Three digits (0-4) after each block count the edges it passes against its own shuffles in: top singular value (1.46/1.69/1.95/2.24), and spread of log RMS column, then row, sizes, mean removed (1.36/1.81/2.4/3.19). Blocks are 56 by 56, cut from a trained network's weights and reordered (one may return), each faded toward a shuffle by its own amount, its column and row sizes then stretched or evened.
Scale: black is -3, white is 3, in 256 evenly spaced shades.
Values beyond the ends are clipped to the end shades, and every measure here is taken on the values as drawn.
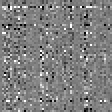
1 4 2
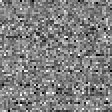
1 0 3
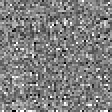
1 1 1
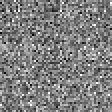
1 0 0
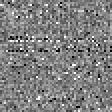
2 0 2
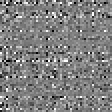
1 2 4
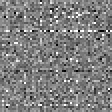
2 2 2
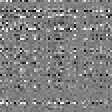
3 3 4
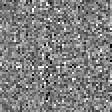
0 2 0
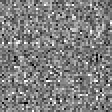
1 1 1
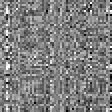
3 3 0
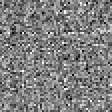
1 0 1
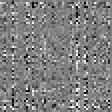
0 4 3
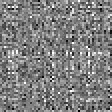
3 3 0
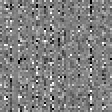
1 4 1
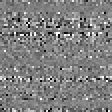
0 0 4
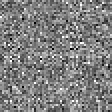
2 2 0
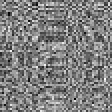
4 0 0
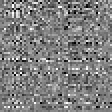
4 2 4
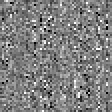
0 3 0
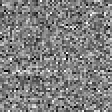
0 0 2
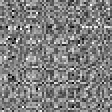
4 0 2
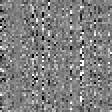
2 4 0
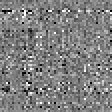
2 2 3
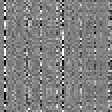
4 4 0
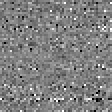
0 1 3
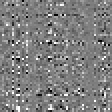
2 4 3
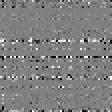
3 2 4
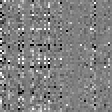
3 4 1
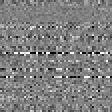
3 0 4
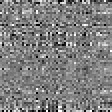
3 1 4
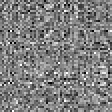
3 0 2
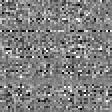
0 2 4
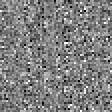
1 2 0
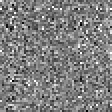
0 2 1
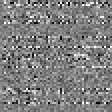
1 2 4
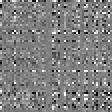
3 4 4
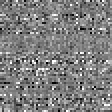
2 1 4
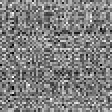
4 0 0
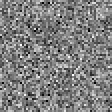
2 0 0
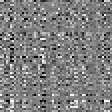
4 3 4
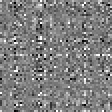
1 3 3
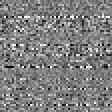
0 0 4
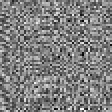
4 2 1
